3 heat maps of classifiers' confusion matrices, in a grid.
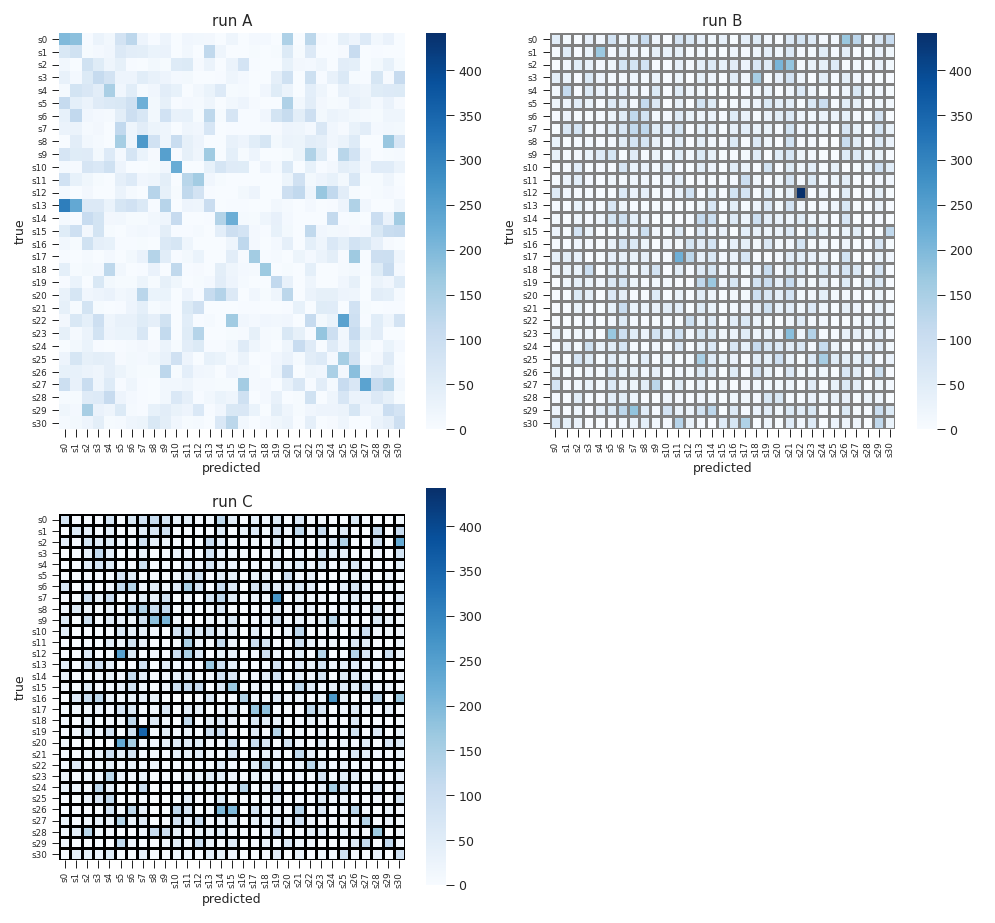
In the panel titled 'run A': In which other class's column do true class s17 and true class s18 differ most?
s26
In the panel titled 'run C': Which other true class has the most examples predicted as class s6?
s20
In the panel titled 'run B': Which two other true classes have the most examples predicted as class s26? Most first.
s0, s8
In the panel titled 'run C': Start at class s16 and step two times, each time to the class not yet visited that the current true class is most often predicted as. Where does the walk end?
s3
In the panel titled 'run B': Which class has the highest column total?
s21
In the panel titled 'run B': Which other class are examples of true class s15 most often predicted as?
s30
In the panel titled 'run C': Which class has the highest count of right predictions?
s9
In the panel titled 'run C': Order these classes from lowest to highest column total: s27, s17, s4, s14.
s27, s17, s4, s14
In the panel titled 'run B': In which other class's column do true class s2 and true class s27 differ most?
s20
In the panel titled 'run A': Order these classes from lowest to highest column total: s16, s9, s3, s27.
s27, s16, s3, s9
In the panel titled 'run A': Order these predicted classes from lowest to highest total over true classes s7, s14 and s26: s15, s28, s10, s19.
s19, s10, s28, s15
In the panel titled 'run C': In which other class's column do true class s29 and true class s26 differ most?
s14
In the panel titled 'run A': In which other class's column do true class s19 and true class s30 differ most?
s15
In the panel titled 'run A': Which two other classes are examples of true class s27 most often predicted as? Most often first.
s16, s29
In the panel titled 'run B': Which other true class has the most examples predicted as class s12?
s17
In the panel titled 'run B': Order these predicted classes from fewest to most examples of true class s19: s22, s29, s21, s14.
s22, s29, s21, s14
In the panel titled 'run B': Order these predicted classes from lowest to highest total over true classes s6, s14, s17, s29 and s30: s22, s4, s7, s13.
s4, s22, s13, s7
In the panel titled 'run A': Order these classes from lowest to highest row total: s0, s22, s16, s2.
s2, s16, s0, s22
